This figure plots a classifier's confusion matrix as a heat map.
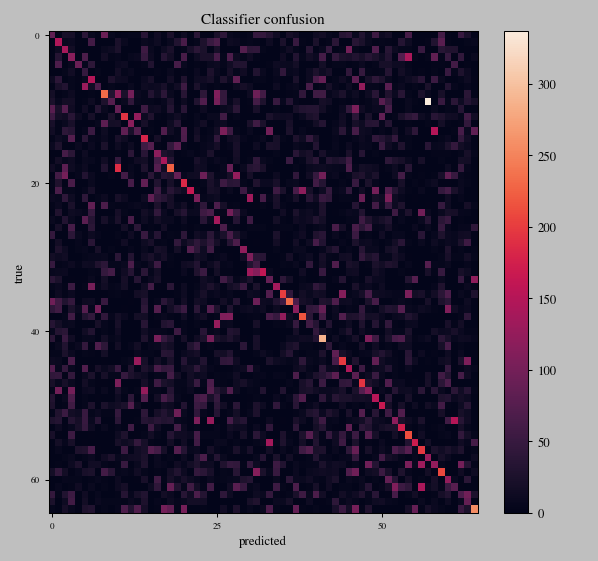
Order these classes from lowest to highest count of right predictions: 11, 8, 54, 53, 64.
53, 11, 54, 8, 64
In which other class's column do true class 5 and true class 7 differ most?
47
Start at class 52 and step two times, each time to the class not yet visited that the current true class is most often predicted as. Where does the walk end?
56
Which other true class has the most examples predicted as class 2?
19
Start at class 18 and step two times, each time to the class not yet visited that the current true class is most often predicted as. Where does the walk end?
46
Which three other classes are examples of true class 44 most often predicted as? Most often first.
13, 63, 49
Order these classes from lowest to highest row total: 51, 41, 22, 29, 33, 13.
29, 33, 51, 22, 13, 41
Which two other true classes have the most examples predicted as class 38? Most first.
21, 49
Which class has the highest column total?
41
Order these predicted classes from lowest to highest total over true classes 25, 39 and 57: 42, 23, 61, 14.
61, 42, 14, 23
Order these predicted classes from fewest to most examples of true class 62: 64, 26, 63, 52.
64, 26, 52, 63
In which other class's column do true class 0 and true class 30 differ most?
8
